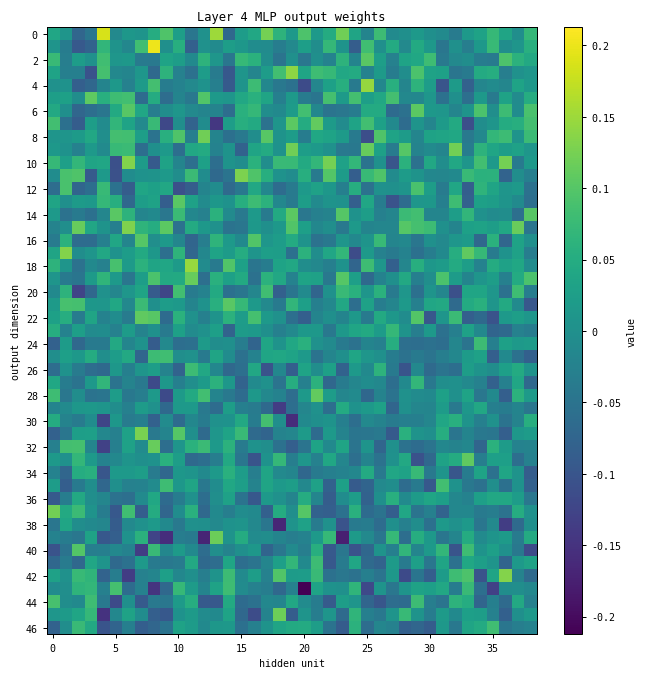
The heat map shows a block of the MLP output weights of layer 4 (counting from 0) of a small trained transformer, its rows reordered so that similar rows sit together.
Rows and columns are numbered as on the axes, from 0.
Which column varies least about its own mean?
37
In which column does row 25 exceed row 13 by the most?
9
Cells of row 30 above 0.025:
6
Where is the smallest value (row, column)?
43, 20
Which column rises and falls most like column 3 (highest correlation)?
14
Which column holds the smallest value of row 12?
10
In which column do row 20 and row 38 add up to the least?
18
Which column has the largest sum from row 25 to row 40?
2
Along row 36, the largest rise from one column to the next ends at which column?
17
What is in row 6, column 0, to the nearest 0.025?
0.05
